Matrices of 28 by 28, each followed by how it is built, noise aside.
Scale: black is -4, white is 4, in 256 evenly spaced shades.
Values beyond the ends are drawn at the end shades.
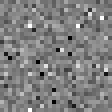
sparse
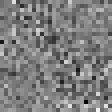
block diagonal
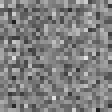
repeating rows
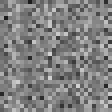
repeating rows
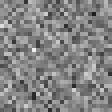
Toeplitz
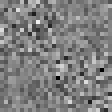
block diagonal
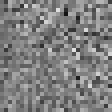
upper triangular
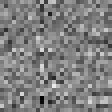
low rank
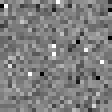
sparse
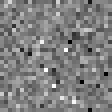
sparse
